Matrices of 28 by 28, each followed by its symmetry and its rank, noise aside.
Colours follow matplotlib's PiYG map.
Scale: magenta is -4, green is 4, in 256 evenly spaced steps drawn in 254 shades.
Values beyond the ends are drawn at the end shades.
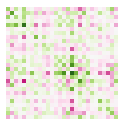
symmetric, rank three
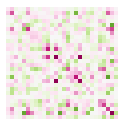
symmetric, rank four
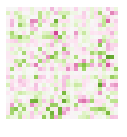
no symmetry, rank six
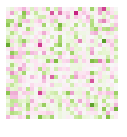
no symmetry, rank six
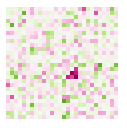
symmetric, rank six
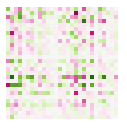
no symmetry, rank three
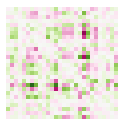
antisymmetric, rank four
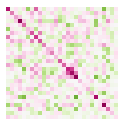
symmetric, rank six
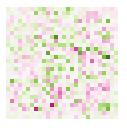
no symmetry, rank six
